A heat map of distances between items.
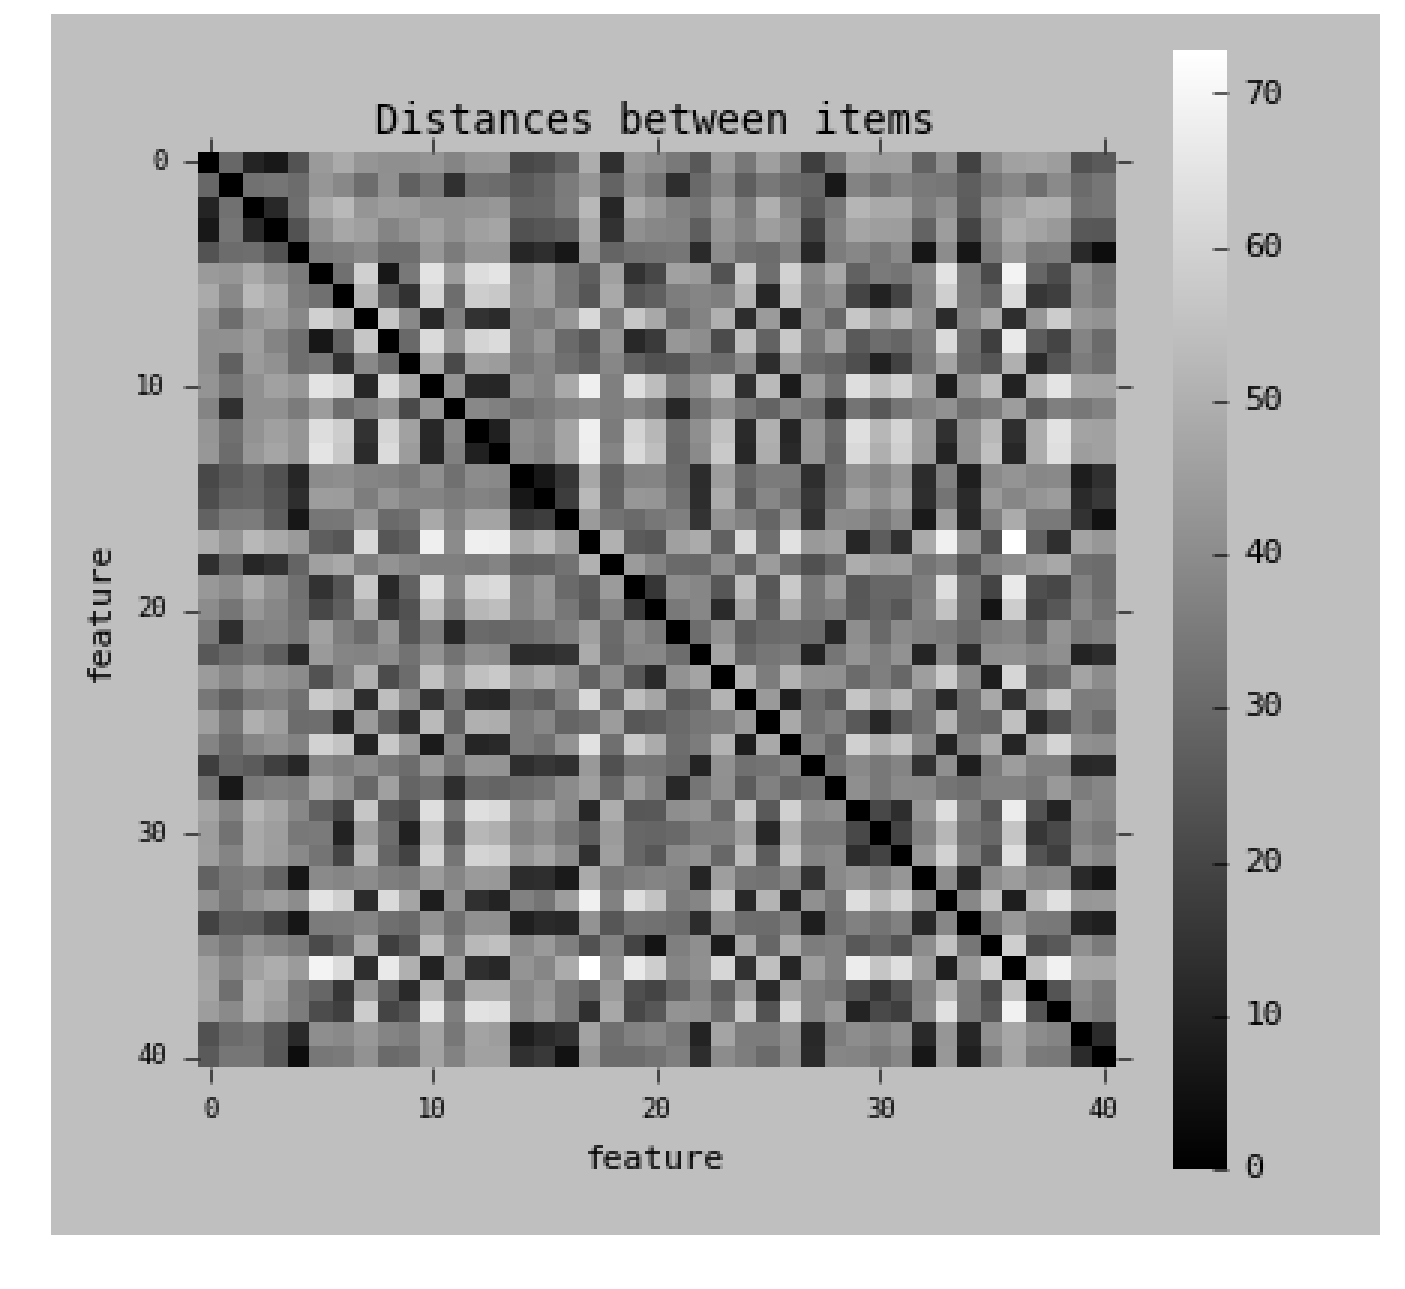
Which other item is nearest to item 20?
35
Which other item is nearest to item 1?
28
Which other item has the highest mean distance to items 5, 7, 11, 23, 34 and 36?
17
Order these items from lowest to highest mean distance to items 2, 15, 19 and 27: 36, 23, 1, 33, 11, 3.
3, 1, 11, 23, 33, 36
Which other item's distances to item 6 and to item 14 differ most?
15
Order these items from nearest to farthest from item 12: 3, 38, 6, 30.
3, 30, 6, 38
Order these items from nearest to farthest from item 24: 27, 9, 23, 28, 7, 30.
7, 28, 27, 9, 30, 23
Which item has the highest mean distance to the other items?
36
